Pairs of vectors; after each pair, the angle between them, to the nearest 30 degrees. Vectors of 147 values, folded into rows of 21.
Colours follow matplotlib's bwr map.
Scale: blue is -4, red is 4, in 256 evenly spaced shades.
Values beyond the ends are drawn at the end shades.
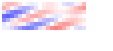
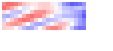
60 degrees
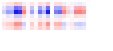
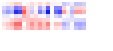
30 degrees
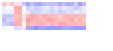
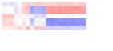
120 degrees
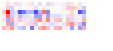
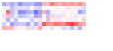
60 degrees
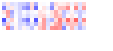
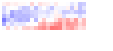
60 degrees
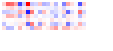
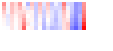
90 degrees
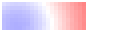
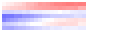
60 degrees
